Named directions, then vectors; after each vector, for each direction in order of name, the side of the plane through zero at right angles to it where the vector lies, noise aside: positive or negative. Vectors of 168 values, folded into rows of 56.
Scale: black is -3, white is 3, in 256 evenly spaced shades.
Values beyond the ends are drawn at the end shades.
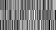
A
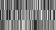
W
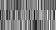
negative, positive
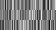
positive, positive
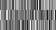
positive, negative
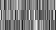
positive, negative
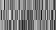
negative, negative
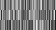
positive, negative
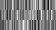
positive, positive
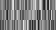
positive, positive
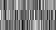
positive, negative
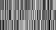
positive, positive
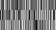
negative, positive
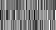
negative, positive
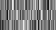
positive, positive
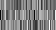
negative, positive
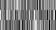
positive, negative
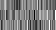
negative, positive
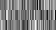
positive, negative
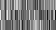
positive, negative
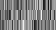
positive, positive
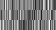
negative, negative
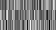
positive, negative
